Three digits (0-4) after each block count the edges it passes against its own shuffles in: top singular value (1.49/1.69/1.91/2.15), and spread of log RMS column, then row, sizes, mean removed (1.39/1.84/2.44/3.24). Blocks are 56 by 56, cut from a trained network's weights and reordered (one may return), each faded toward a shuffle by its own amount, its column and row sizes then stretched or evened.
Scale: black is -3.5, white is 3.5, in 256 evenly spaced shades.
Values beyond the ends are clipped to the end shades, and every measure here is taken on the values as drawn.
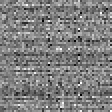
3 3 1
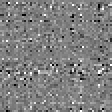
0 2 3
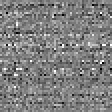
1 2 3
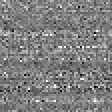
0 1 2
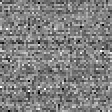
1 1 1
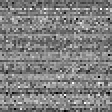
4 0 2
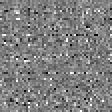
2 1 3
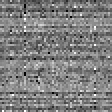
4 3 1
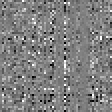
2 4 2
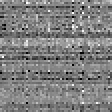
4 3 3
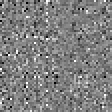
2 2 1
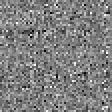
1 2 2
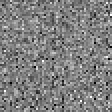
0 2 0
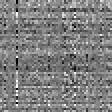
4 4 0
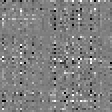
3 3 3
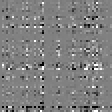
1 4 4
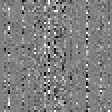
0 4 0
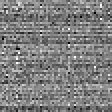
4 3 0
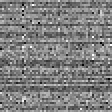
4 2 0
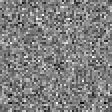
0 0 1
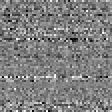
0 0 4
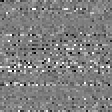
0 0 4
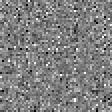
0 2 0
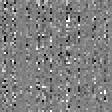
0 4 1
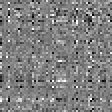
4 3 3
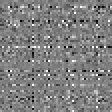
3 2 4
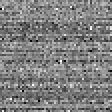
3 0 2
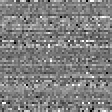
2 0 3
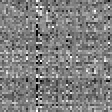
2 4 0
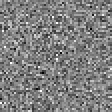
2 0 1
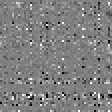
0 3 3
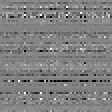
4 1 4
